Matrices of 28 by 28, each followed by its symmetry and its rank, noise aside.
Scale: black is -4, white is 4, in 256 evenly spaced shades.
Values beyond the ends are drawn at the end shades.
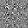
no symmetry, rank three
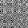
no symmetry, rank four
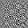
no symmetry, rank three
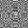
no symmetry, rank three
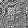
symmetric, rank three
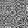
symmetric, rank four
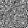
symmetric, rank four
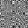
no symmetry, rank four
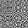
no symmetry, rank three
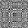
symmetric, rank three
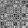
symmetric, rank three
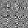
no symmetry, rank three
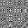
symmetric, rank three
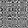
no symmetry, rank three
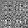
no symmetry, rank four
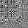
symmetric, rank three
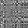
no symmetry, rank three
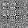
symmetric, rank three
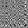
symmetric, rank three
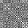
symmetric, rank four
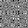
no symmetry, rank three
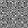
symmetric, rank three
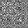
symmetric, rank four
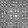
symmetric, rank three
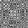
symmetric, rank four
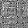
no symmetry, rank four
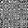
symmetric, rank three
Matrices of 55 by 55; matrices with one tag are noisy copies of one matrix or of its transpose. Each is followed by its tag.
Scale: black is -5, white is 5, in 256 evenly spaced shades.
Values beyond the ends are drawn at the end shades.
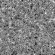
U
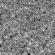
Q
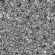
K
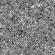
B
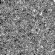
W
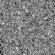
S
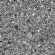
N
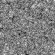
B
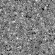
N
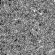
W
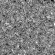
S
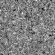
N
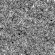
B
